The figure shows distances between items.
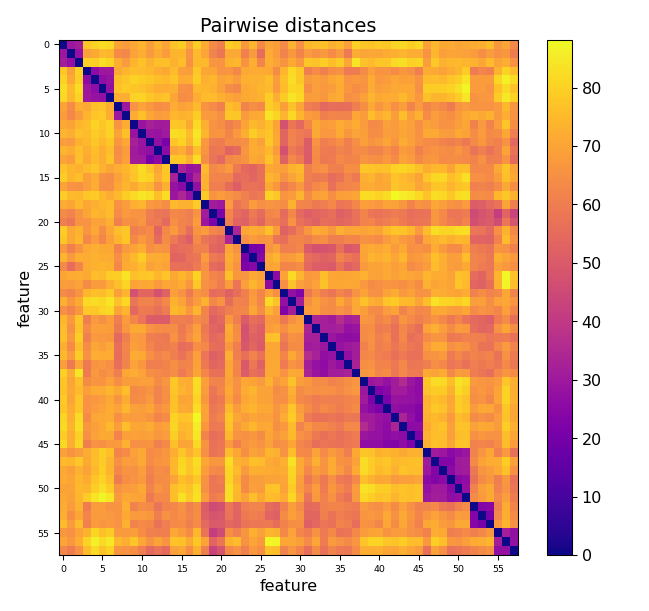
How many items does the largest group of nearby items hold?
8
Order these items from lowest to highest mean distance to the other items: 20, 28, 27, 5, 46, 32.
20, 32, 28, 46, 27, 5
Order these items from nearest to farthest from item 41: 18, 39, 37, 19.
39, 19, 37, 18
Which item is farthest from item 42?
17
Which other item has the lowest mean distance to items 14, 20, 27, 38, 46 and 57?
19
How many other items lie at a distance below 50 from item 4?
3
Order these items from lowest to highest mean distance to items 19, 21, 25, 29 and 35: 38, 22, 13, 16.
22, 16, 13, 38
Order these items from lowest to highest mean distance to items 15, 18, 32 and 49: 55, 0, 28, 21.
55, 28, 21, 0
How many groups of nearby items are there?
15
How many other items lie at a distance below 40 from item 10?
4
